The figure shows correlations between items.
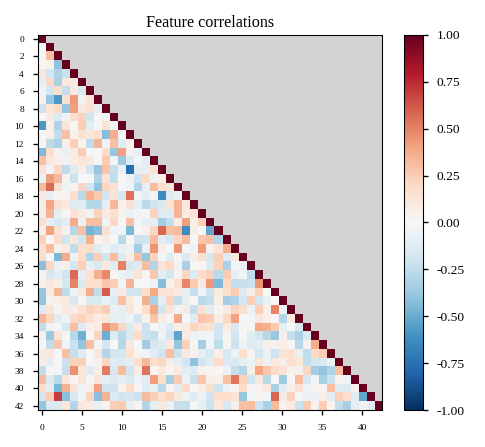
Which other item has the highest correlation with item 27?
4
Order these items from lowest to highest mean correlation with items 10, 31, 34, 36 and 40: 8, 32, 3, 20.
8, 32, 20, 3
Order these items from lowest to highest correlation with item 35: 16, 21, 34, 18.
21, 16, 18, 34
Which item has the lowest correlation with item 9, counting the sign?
13
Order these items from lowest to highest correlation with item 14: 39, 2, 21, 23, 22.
21, 2, 22, 23, 39
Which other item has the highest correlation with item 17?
1
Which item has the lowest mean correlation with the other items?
34
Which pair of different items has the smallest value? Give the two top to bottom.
11, 15
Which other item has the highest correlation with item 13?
38
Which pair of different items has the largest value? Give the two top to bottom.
2, 41
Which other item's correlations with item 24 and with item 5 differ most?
23
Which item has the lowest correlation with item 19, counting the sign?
37
